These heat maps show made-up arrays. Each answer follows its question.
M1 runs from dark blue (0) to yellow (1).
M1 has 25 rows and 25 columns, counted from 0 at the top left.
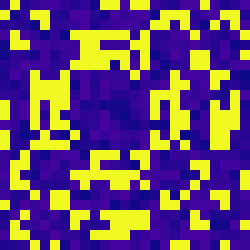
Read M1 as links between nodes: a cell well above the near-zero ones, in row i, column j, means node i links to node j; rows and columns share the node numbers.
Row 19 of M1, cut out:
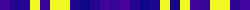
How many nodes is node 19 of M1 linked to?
7
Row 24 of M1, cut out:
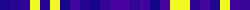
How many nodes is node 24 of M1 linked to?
5
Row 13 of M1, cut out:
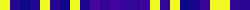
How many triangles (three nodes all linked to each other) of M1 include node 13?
3
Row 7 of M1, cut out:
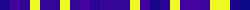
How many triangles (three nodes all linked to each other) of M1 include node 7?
3
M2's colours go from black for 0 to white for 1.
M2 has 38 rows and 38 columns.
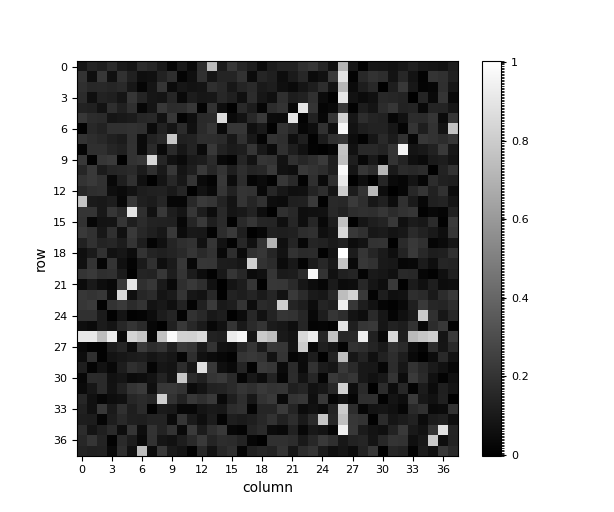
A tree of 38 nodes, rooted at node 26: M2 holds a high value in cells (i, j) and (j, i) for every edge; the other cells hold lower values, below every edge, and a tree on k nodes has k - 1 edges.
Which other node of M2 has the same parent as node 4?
27
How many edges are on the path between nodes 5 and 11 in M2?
2
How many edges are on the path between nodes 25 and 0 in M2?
2
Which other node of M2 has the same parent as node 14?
21
